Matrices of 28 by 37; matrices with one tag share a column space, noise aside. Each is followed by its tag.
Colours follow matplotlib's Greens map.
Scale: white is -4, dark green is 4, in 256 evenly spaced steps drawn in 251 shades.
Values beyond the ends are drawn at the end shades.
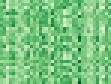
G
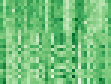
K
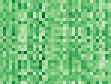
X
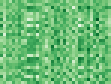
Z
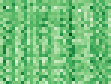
Z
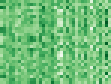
G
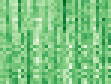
K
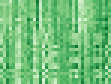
K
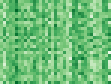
X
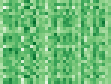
G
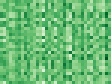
X
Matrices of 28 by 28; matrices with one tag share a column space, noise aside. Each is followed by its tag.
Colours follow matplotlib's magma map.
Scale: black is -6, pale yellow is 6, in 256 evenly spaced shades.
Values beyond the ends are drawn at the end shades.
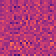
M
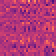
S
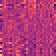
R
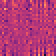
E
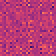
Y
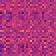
Y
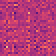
Y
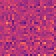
M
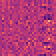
M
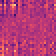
R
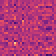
M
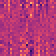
R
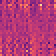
R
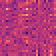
E
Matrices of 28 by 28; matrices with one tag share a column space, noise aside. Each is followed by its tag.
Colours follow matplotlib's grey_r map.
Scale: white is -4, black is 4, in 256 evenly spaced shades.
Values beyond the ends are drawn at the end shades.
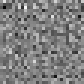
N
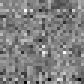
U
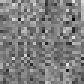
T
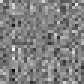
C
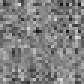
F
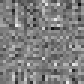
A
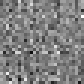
U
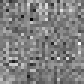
T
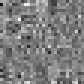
F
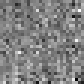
U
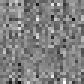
F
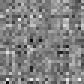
U
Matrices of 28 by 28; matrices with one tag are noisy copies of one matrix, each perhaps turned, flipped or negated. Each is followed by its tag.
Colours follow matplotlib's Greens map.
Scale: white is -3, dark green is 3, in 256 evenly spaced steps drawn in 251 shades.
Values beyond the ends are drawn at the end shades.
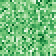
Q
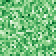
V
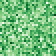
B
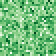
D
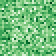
B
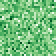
Q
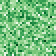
V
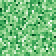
V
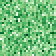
B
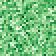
V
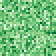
D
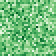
B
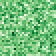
V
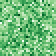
B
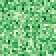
D
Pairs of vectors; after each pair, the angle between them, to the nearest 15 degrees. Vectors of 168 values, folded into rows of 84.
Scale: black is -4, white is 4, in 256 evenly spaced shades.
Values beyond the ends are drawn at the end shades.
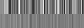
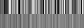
165 degrees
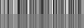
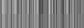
60 degrees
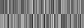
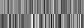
150 degrees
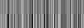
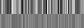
90 degrees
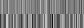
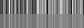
90 degrees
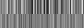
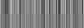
105 degrees
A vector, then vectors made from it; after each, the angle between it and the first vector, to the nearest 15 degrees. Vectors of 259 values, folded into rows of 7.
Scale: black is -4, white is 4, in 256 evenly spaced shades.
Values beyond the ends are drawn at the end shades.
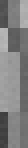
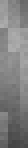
105 degrees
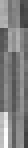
135 degrees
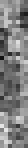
135 degrees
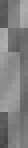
15 degrees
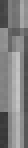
45 degrees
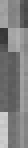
165 degrees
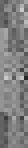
45 degrees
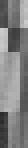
15 degrees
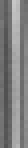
90 degrees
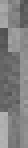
165 degrees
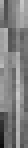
45 degrees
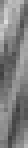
105 degrees
